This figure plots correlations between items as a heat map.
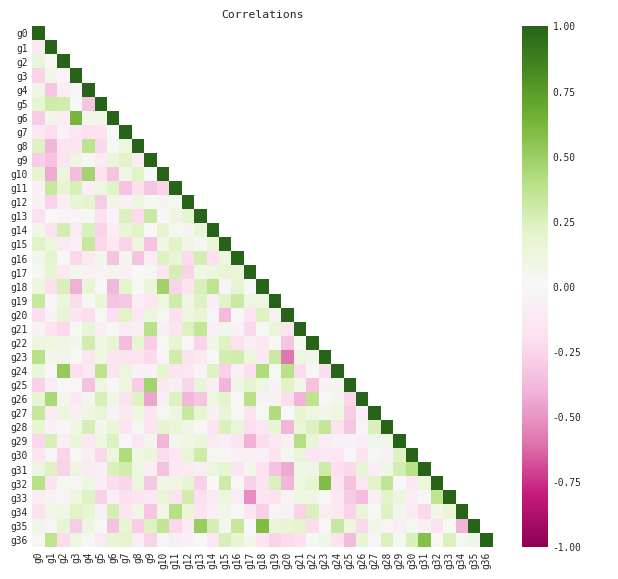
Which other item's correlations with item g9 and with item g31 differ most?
g36
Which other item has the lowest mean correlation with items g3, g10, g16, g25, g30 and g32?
g26
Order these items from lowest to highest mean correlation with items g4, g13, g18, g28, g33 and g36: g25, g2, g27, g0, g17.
g25, g17, g2, g0, g27
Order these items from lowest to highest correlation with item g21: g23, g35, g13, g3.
g3, g23, g35, g13
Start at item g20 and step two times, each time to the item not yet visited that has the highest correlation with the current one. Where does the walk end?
g2
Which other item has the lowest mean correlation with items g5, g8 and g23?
g20
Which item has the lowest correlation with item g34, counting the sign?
g35
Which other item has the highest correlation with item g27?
g19
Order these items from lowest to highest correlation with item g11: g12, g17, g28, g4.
g4, g12, g28, g17
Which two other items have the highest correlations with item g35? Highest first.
g18, g13
